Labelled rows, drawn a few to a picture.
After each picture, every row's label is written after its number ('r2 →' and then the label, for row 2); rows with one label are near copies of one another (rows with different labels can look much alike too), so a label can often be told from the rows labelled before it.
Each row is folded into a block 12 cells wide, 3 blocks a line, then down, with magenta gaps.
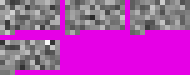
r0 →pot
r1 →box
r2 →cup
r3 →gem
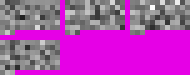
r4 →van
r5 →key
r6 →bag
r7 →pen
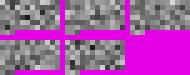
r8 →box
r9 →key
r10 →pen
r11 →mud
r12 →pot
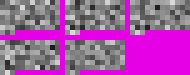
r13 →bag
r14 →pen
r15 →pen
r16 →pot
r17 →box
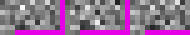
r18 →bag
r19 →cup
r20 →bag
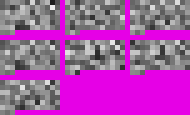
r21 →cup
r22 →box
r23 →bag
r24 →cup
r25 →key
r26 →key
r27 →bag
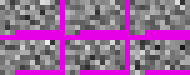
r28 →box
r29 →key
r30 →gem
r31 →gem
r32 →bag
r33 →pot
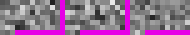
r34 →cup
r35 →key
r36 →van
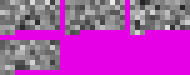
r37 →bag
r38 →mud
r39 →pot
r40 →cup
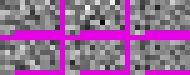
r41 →key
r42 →bag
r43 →pen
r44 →cup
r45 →pot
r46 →pen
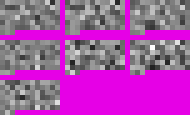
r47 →gem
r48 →gem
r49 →cup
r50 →van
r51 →pot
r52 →bag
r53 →van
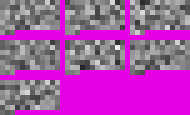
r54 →mud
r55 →key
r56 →pot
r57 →cup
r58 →cup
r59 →mud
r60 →mud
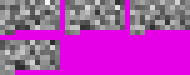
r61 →mud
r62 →cup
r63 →bag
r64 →cup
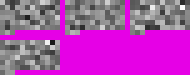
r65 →box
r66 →pen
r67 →cup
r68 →gem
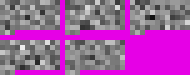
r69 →box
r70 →cup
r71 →van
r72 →bag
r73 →box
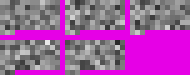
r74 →pen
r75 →pot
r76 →pot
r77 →mud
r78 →cup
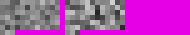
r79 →pen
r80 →key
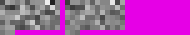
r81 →gem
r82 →gem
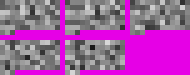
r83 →key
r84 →key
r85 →cup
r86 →box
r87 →pen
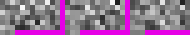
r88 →bag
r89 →gem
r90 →cup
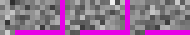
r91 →pot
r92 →mud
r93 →mud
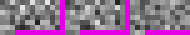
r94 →bag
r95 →cup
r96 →pen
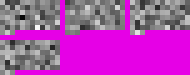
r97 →van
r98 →cup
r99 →pot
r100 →pot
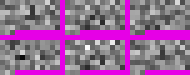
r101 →key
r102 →bag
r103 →mud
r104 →van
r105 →bag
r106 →key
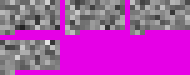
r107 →bag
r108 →pot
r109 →box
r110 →gem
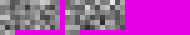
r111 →pen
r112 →bag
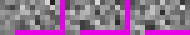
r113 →gem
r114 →cup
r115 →cup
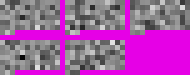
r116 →van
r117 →pen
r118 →cup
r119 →van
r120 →mud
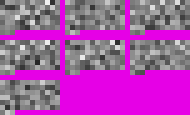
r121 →gem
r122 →pen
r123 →bag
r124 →bag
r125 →gem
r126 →mud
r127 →pen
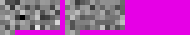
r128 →van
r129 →pot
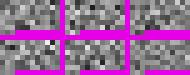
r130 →cup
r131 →pot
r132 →mud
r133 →gem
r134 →bag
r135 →box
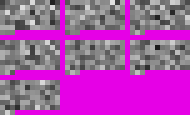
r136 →cup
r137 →gem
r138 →box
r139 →key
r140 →pen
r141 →pen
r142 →pen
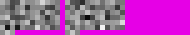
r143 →pen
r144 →van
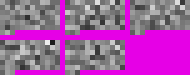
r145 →box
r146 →bag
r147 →gem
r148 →gem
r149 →key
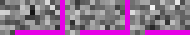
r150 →key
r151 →pot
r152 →bag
